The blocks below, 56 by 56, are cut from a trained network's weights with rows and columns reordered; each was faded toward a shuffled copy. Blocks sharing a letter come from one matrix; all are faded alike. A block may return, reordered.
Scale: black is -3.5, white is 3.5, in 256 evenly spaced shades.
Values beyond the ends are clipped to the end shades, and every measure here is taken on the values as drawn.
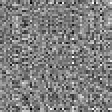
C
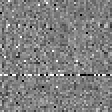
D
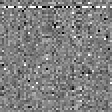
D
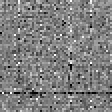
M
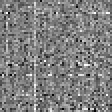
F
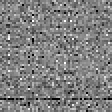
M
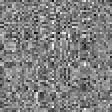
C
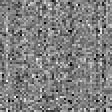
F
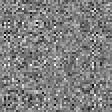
D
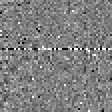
D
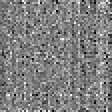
F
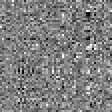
D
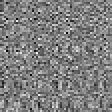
C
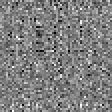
D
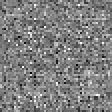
M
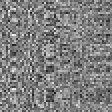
C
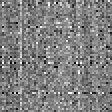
F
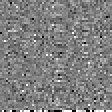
D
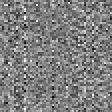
C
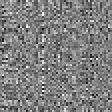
C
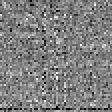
M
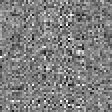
D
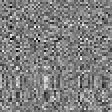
C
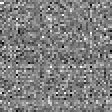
M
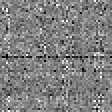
M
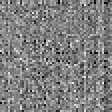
F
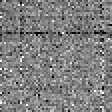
M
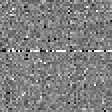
D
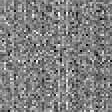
F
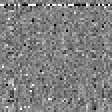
D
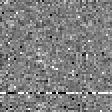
D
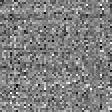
M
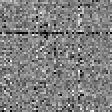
M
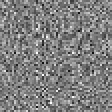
C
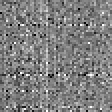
F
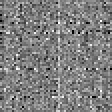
F
